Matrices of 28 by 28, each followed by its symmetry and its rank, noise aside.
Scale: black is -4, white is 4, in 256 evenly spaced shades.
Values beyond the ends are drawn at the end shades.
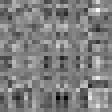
no symmetry, rank three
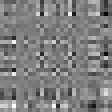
antisymmetric, rank two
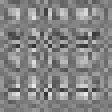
no symmetry, rank two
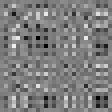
symmetric, rank two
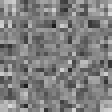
no symmetry, rank four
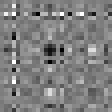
symmetric, rank two
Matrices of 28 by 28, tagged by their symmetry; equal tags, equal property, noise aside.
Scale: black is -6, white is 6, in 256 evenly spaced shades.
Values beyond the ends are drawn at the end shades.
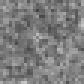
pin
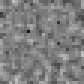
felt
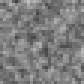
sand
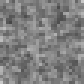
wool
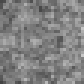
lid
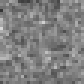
felt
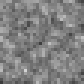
pin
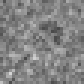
sand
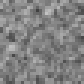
pin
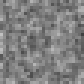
lid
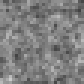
felt
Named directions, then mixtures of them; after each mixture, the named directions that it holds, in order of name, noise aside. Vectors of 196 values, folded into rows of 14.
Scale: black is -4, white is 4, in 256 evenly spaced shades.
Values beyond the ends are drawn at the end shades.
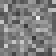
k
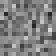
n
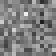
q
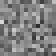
k, q.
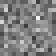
k.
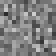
k, n, q.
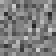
n.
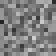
k, n, q.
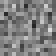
n.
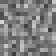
k, n.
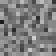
k, n, q.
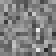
k, n, q.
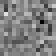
k, n, q.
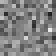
n.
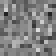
k, n.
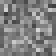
k, n.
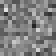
k, n.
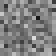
k.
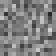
n.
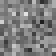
q.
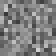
k, n, q.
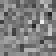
n, q.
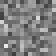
k, n.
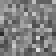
k, n, q.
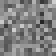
q.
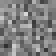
n, q.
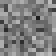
k.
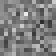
q.
